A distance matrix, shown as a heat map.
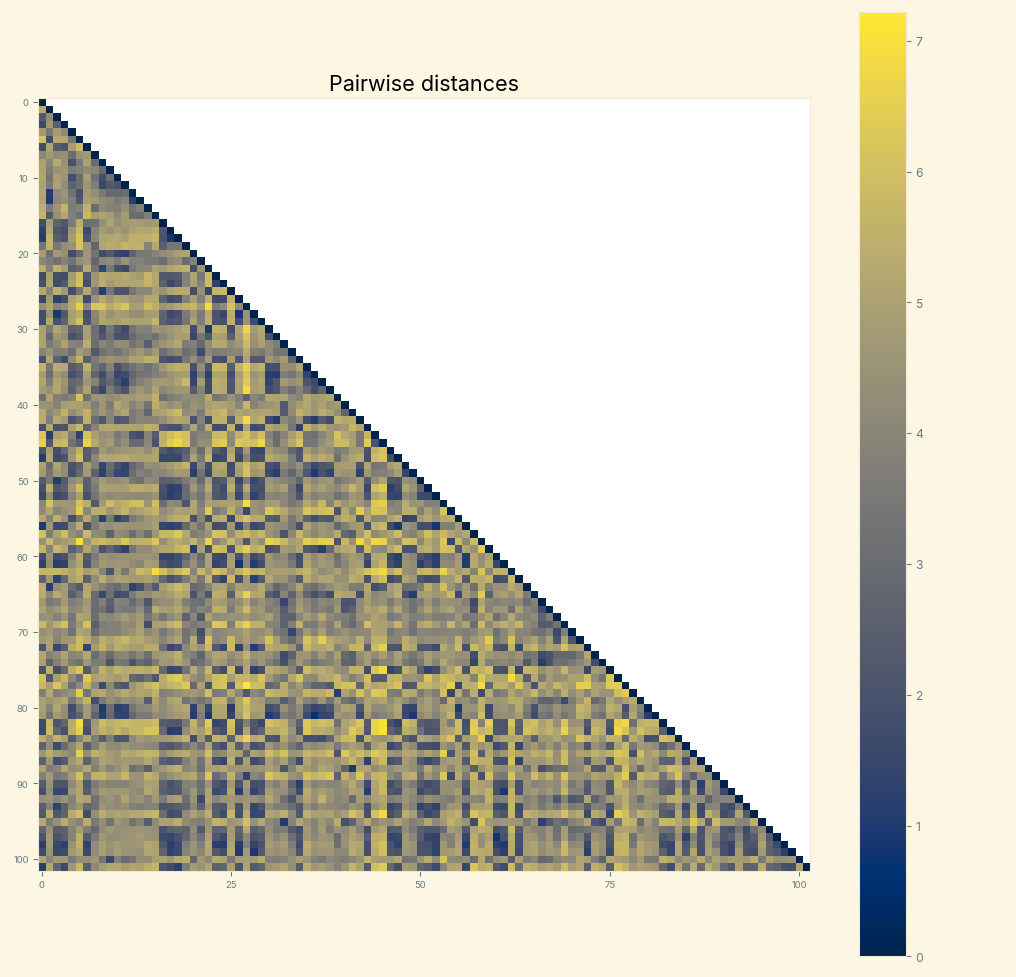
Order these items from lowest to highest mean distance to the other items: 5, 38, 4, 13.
4, 38, 13, 5
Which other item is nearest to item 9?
100
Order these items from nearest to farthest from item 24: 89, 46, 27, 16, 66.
46, 16, 89, 27, 66
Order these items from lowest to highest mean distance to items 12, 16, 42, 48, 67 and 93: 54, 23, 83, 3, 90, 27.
90, 3, 23, 83, 54, 27
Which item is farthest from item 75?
45
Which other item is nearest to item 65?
49
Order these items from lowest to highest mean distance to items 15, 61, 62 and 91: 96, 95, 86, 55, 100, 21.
96, 21, 100, 95, 55, 86
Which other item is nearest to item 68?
70
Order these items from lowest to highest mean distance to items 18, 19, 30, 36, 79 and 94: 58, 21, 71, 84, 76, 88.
21, 84, 88, 71, 76, 58
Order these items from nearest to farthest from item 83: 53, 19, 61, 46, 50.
61, 46, 50, 19, 53
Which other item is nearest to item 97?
60
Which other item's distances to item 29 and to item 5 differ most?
82
